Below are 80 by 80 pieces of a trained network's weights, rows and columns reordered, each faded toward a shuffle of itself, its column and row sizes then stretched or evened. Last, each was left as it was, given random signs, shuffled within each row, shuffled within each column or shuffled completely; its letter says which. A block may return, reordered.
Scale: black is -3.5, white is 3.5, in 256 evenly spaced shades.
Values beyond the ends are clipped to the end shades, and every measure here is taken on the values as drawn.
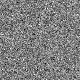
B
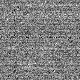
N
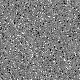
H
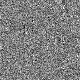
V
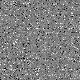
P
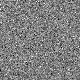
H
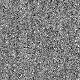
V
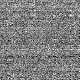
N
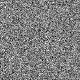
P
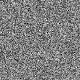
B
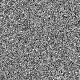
H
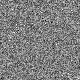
H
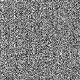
N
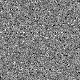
B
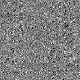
N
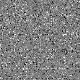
P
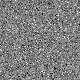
H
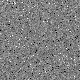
H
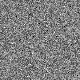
V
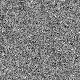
H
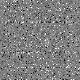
N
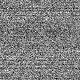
B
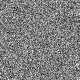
H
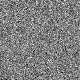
H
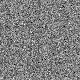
H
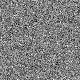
H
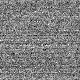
B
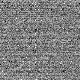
N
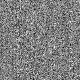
V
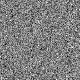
V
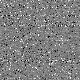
B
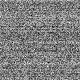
B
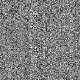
N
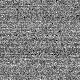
B
